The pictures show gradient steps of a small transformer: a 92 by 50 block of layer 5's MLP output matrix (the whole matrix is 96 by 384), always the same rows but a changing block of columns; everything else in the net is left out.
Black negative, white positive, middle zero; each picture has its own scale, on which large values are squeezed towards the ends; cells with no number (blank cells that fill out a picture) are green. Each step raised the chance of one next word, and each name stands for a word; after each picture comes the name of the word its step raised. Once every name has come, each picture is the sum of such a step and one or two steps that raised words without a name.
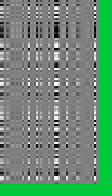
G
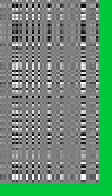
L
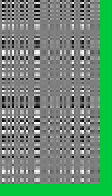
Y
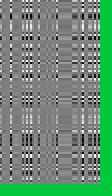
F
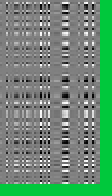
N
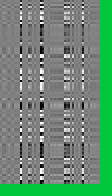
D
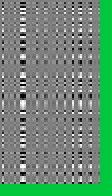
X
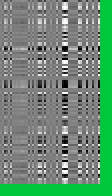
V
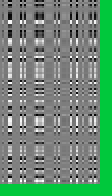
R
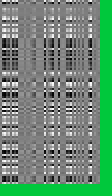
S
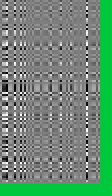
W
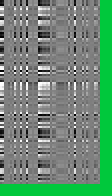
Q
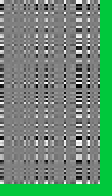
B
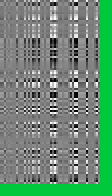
S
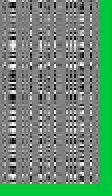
L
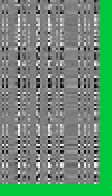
V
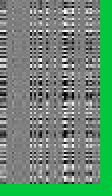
X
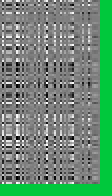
B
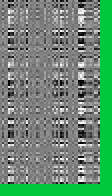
X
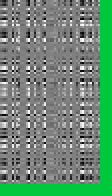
Q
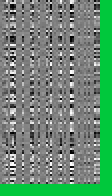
F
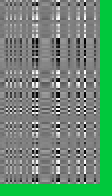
S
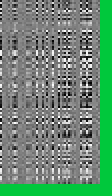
Y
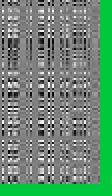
S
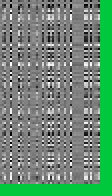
L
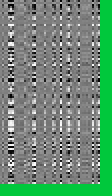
N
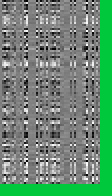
V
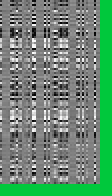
G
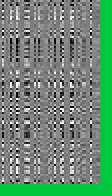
S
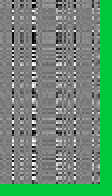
X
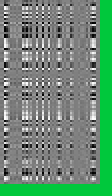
G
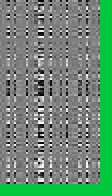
W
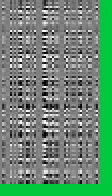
D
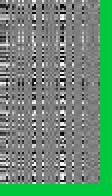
L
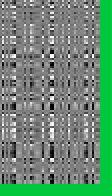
D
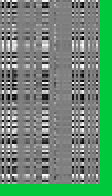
L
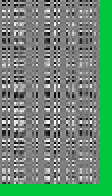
N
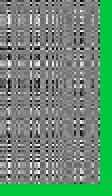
V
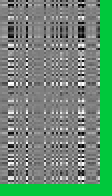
G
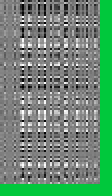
G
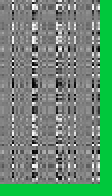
V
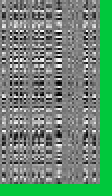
F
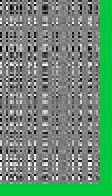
V
